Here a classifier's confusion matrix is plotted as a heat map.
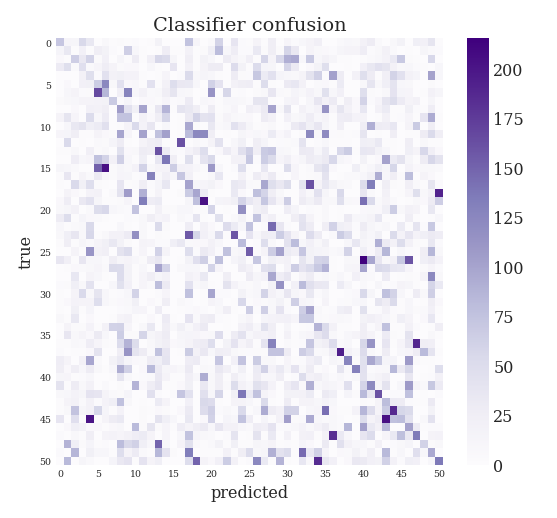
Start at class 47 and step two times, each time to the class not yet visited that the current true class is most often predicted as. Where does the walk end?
28
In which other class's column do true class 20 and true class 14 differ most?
24
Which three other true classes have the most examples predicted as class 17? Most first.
23, 49, 10
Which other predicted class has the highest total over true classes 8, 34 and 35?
11
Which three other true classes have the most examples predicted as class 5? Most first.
6, 15, 14
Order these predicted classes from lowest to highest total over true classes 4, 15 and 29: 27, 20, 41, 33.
41, 27, 33, 20
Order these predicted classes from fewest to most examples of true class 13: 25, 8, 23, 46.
23, 46, 8, 25
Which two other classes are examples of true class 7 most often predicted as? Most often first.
40, 44
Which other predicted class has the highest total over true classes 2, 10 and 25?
4
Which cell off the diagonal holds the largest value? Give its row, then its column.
26, 40
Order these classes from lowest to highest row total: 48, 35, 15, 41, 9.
35, 48, 9, 15, 41
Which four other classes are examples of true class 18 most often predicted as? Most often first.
50, 9, 11, 26
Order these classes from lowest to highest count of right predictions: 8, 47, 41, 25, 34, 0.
0, 34, 8, 41, 47, 25
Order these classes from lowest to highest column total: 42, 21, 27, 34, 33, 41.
21, 42, 34, 41, 27, 33
